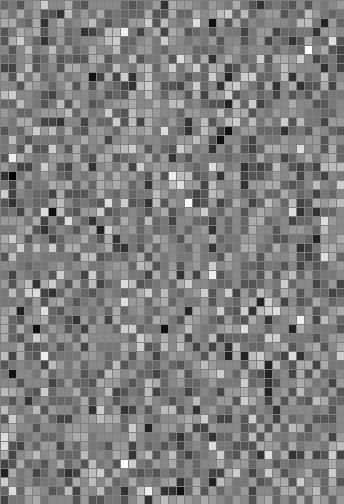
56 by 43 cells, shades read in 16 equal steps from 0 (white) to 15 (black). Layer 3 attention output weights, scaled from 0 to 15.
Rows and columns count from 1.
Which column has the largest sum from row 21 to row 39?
40
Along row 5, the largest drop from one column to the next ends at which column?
42
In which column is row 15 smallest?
21
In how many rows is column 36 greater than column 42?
26
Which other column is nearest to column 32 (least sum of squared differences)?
3
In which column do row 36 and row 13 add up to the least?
38
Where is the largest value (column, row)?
2, 20
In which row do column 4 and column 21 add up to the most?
37
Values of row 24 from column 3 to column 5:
11 6 9
